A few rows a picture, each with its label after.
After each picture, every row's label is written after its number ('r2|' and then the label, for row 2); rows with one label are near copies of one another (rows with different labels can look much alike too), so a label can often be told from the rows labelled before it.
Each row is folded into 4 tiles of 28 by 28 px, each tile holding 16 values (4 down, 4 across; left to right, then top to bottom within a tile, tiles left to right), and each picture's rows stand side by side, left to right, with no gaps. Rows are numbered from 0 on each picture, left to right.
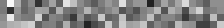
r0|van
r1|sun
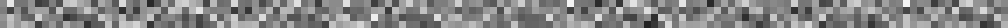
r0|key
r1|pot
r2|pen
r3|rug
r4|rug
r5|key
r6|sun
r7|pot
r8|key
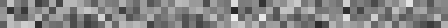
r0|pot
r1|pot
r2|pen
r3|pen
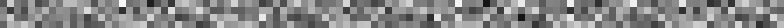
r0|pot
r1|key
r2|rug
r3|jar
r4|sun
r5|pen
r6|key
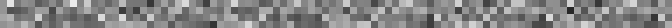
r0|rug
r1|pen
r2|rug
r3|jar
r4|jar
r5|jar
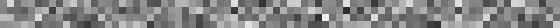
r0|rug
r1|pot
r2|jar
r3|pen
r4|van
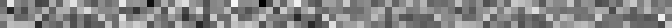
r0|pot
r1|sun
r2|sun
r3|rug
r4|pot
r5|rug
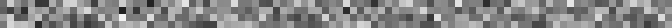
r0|pot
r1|pen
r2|rug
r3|jar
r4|key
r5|rug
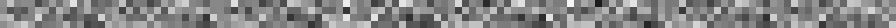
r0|rug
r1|jar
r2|key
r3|van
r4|jar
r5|sun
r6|jar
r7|pot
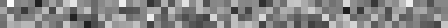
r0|sun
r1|rug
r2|pot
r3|pen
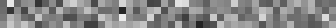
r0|key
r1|van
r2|rug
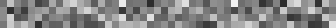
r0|pot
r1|pen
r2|key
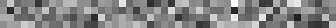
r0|jar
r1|key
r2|van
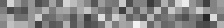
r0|pot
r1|jar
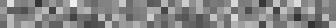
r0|sun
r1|rug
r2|sun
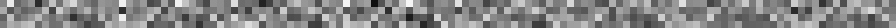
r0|sun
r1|van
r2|key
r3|sun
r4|key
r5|rug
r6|rug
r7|pot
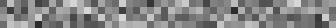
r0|pot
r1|pen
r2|jar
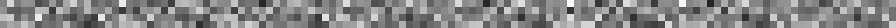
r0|rug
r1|key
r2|jar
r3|rug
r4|sun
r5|van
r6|sun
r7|sun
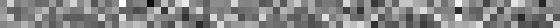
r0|rug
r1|sun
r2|rug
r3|pot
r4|van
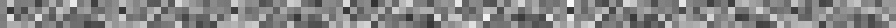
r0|pen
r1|van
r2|van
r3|jar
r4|rug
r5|van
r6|key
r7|pot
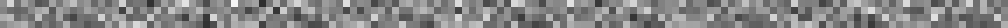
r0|rug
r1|jar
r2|sun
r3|key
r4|van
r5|sun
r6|rug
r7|pot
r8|rug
